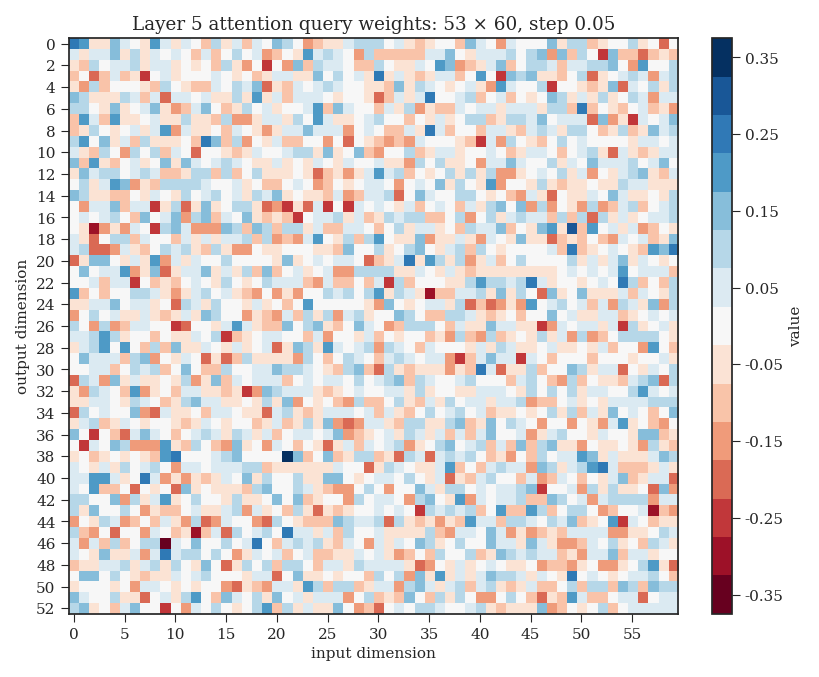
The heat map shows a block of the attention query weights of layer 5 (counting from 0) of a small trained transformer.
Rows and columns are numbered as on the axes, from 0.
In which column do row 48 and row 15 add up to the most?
13
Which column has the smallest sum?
10
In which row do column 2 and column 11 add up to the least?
26
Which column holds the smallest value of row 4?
47
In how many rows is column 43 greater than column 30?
23
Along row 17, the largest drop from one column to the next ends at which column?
50
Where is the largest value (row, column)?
38, 21
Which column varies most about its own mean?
9
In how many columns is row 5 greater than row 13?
23
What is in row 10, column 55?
-0.05
